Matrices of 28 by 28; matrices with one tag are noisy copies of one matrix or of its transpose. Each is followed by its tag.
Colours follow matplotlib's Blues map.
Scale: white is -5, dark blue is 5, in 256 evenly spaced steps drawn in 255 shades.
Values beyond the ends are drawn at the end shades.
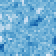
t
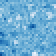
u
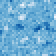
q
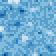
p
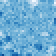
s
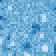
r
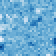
t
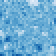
s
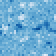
q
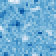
p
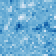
q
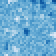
u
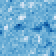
q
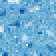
p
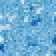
t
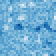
q
